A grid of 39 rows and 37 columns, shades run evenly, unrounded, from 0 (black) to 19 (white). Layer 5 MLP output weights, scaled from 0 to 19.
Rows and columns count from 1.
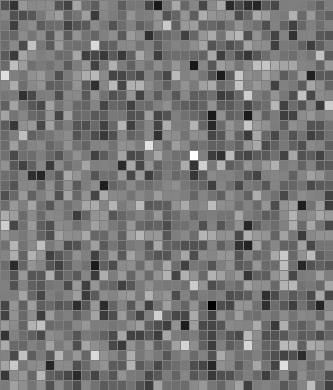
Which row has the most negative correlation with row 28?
5
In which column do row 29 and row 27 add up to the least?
2
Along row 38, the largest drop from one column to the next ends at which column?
6
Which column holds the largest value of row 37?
32
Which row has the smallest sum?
31
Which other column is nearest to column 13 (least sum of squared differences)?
16
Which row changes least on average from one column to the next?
22
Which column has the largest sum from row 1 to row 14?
29
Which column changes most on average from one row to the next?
28
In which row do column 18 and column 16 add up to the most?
24
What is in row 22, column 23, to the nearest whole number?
9
